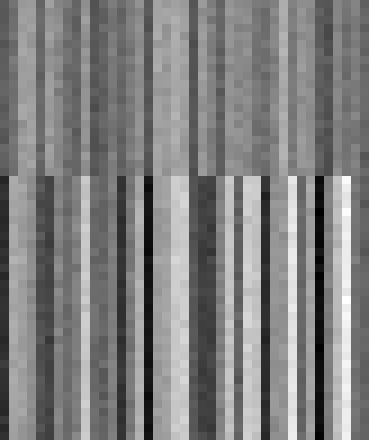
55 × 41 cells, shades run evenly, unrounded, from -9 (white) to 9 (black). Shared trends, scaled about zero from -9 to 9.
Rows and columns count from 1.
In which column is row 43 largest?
36
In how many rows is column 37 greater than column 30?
22
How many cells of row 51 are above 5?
5
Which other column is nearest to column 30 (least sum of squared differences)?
14
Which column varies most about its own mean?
39
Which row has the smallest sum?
33
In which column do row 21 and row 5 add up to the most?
37
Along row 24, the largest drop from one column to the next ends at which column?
18
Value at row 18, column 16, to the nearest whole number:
-1
